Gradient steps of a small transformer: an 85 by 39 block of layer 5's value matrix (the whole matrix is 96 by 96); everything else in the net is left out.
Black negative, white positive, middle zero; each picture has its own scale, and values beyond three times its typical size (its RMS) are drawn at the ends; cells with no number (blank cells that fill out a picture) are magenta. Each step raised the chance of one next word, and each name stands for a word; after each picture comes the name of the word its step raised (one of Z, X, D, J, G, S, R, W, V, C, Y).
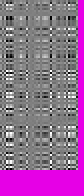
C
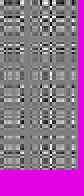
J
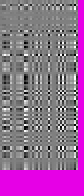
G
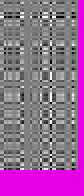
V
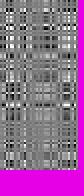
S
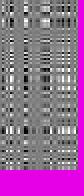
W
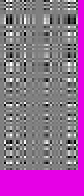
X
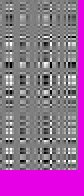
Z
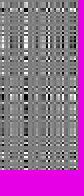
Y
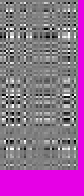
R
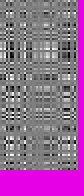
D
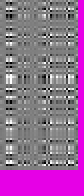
Z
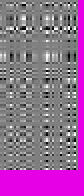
C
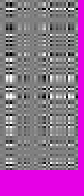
Y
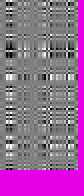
D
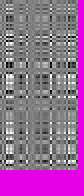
Z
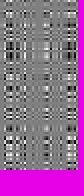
D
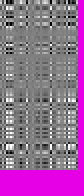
J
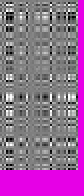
V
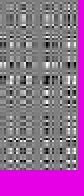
Z
